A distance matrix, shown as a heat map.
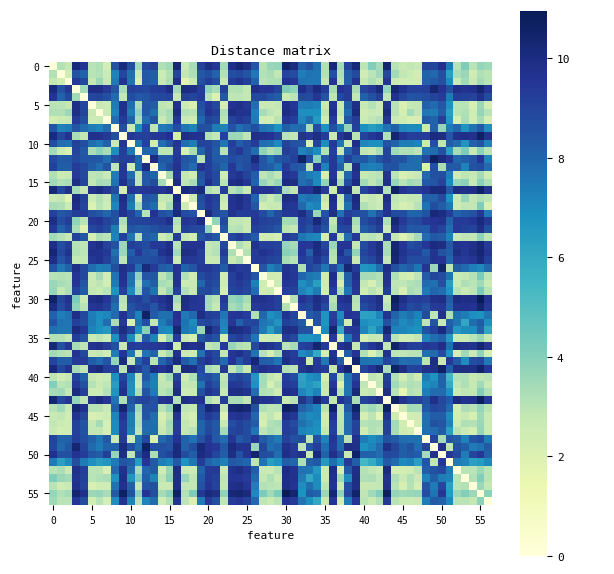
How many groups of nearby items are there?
5
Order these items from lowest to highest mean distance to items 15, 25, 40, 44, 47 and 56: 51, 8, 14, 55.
14, 55, 51, 8
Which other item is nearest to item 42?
45
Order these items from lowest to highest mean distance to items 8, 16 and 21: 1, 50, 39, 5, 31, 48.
31, 39, 48, 50, 1, 5
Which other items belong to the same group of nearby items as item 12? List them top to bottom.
19, 34
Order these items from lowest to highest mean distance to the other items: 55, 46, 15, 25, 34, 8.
46, 15, 55, 8, 25, 34
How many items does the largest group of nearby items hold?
29
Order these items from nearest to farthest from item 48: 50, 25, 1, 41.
50, 41, 1, 25
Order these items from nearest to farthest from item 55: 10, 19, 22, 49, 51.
22, 51, 49, 10, 19
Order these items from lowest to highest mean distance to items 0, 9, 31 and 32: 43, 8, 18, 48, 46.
43, 46, 18, 8, 48
